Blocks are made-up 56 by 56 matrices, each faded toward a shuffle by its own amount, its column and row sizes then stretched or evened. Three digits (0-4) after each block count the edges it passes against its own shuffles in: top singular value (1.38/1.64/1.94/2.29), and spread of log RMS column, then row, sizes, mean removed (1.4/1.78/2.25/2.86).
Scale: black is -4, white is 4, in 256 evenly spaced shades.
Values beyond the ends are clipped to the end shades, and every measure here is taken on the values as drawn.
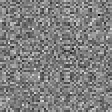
4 1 0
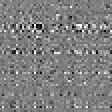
4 1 4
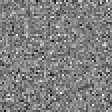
1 0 1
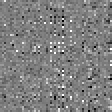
2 3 2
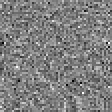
2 0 0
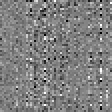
3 4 0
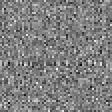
3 0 1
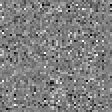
1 2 2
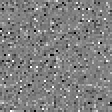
0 0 1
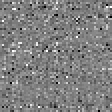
1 1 3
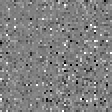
0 3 2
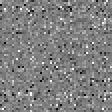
1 1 2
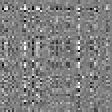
4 4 3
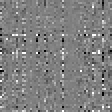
3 4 2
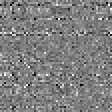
3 1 3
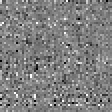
3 2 2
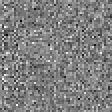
3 1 0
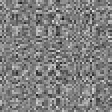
4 3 0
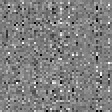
2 3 1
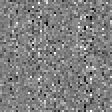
1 3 0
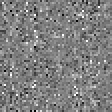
0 3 1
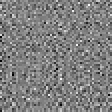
4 2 0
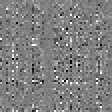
2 4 2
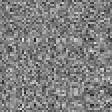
3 1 1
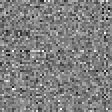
2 1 2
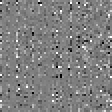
1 4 2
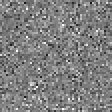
1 0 0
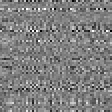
4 1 4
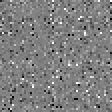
1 2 0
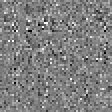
2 2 1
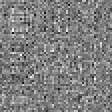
3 2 0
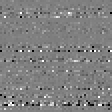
2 0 4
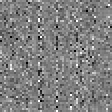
2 3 0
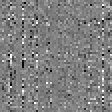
3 3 1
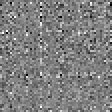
1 3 2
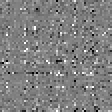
0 3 3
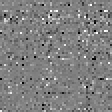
0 2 3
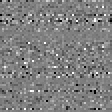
1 0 4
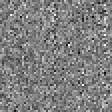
1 2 0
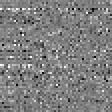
3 0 3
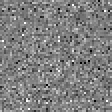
0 0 1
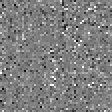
1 1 0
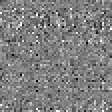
1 1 3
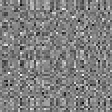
4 2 1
